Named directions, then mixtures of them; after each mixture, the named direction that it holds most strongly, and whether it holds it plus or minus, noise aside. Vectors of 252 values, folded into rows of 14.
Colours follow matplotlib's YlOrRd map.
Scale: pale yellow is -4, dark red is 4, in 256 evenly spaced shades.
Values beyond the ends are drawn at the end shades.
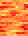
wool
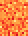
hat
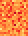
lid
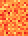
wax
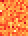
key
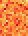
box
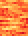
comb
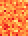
hat, plus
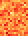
wax, plus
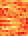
comb, plus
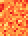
key, minus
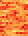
wool, plus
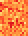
key, minus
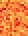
box, plus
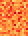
lid, plus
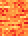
comb, plus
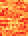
comb, plus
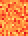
hat, minus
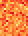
box, minus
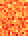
hat, plus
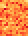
box, plus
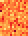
key, minus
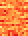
hat, plus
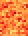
wool, plus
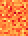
lid, plus
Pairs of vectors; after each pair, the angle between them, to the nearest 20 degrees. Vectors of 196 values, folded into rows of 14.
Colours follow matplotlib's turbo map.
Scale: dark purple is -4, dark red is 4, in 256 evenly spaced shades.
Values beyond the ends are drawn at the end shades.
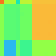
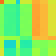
20 degrees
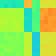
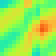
60 degrees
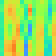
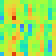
40 degrees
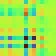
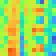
80 degrees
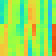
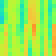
20 degrees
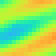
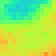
100 degrees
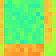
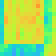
160 degrees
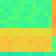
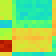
40 degrees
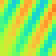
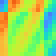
120 degrees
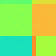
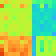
160 degrees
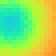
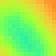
60 degrees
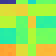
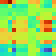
140 degrees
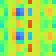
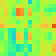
140 degrees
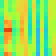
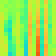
140 degrees
